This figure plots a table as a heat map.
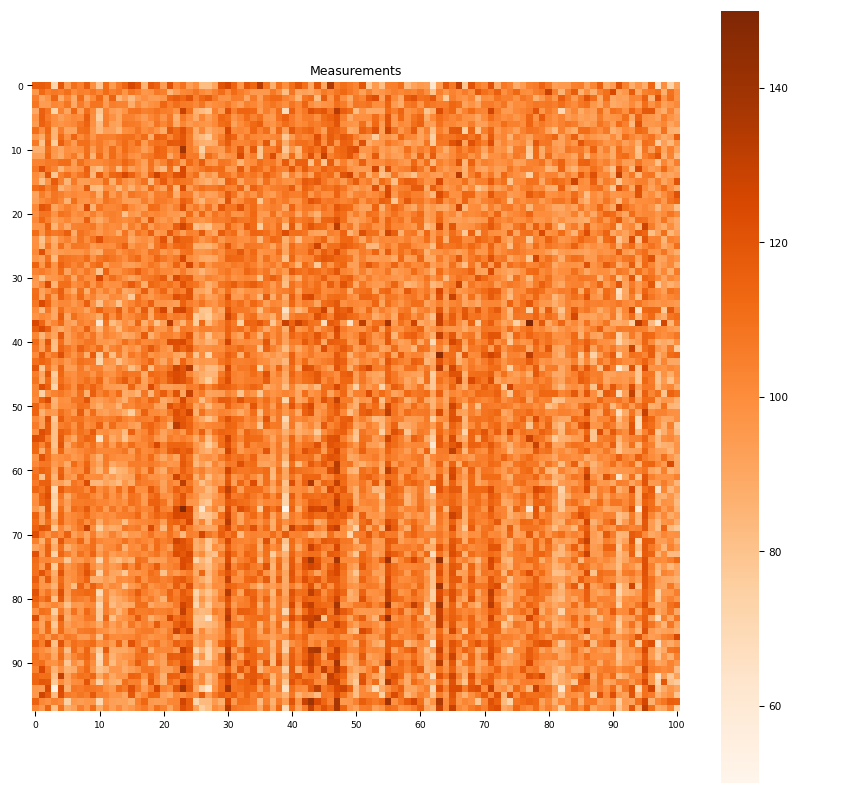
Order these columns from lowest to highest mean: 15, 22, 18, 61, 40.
61, 15, 18, 22, 40
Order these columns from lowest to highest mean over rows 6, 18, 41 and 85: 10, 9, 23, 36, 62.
62, 10, 9, 36, 23
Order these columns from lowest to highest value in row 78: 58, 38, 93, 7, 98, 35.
35, 98, 38, 58, 7, 93
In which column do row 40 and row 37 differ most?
77
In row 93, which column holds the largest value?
55
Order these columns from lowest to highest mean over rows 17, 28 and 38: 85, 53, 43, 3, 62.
62, 85, 3, 43, 53
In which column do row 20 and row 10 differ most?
23
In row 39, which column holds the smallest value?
91
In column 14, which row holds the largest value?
14
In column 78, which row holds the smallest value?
2
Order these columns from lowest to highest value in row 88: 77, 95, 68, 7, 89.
89, 7, 68, 77, 95
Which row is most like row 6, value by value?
5
